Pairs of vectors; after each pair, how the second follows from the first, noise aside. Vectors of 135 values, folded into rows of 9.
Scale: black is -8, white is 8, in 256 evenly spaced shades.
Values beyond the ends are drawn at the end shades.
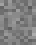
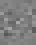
negated, partly zeroed.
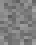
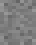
shrunk.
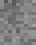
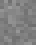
negated, shrunk.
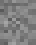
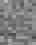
shuffled.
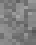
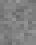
negated, shrunk.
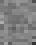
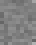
negated, shrunk.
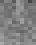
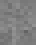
wrapped around, shrunk.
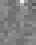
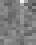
copied.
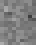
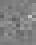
negated, partly zeroed.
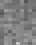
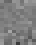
negated, partly zeroed.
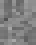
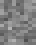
copied.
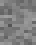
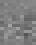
negated, partly zeroed.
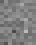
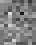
reversed, scaled up.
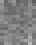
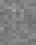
wrapped around, shrunk.
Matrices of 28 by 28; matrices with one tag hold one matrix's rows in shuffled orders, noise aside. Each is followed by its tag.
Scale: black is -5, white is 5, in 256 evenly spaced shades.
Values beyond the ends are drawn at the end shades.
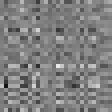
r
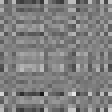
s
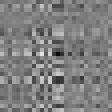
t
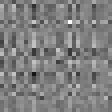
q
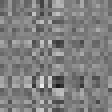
t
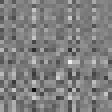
q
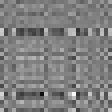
s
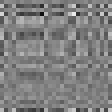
s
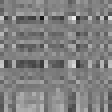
s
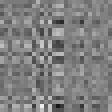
t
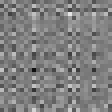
q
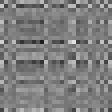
s
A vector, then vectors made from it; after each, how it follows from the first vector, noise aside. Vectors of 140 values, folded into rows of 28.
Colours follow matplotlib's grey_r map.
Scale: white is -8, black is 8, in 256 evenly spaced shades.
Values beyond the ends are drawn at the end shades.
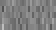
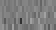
wrapped around, negated, partly zeroed.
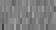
negated, partly zeroed.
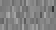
wrapped around, negated, partly zeroed.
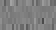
wrapped around, partly zeroed.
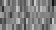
reversed, negated, scaled up.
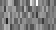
wrapped around, scaled up.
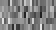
wrapped around, negated, scaled up.
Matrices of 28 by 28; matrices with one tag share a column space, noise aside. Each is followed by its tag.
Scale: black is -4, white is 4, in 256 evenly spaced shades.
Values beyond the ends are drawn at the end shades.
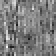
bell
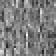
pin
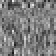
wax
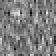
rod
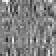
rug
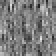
bell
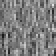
pin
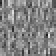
pin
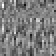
wax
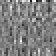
rug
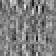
bell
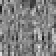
bell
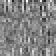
rug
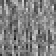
bell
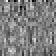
rug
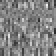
wax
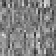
pin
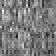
pin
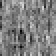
bell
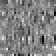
rod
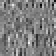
wax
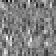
wax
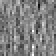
bell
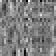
rug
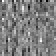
rug
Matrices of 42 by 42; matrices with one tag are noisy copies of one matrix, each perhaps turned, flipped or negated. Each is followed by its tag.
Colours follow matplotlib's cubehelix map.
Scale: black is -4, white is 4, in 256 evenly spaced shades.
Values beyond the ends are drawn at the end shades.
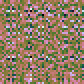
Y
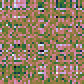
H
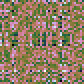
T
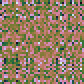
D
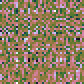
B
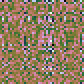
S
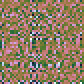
S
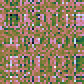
H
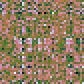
T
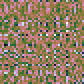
B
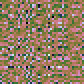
B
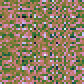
B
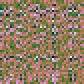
Y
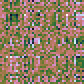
H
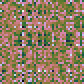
T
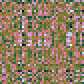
T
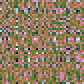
B
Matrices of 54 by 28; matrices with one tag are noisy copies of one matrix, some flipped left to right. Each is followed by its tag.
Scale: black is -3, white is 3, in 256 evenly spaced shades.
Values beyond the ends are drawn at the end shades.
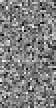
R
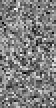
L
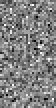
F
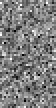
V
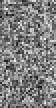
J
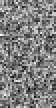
V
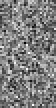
L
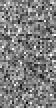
V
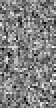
F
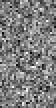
L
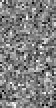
F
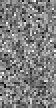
J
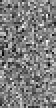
R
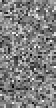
V
